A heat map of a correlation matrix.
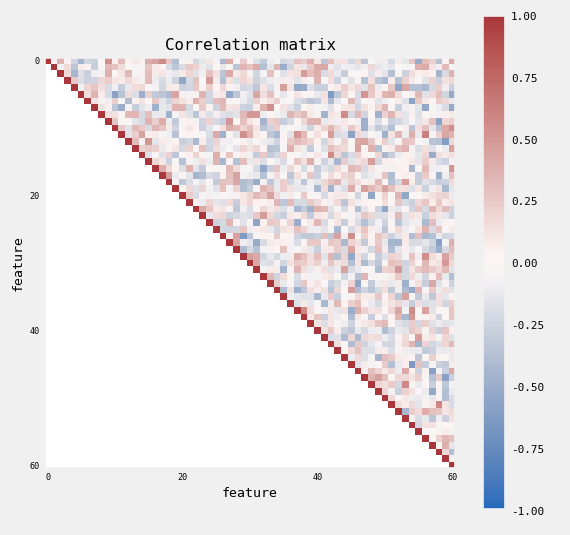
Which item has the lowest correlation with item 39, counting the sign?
22
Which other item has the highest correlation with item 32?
23
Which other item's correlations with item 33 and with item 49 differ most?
57
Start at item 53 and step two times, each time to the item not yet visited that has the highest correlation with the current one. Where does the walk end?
15
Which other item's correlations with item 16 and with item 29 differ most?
45
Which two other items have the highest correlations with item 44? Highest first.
8, 31
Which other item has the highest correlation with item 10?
60
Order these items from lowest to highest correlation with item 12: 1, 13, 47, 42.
1, 42, 13, 47
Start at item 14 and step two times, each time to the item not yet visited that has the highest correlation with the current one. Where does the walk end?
11
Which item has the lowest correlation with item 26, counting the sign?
29
